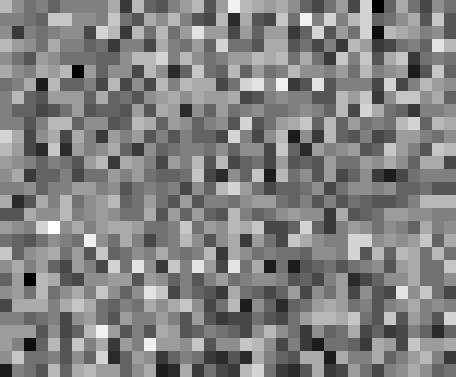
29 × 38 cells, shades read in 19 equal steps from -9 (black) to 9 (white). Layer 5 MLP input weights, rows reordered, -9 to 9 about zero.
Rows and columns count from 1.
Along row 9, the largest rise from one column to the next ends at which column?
31
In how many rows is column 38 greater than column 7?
11
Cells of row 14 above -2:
22
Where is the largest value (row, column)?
18, 5
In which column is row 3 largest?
17
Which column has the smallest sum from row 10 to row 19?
23
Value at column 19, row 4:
6
